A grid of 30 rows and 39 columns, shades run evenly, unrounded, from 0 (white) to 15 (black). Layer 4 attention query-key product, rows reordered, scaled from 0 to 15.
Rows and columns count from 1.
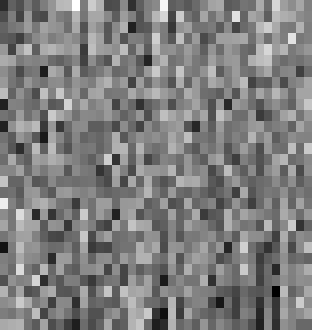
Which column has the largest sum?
33
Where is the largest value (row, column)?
27, 35
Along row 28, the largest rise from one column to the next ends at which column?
23
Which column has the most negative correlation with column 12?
2
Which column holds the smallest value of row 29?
19
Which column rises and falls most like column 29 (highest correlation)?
37
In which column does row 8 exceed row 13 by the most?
32
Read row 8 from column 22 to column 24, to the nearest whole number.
10 5 9
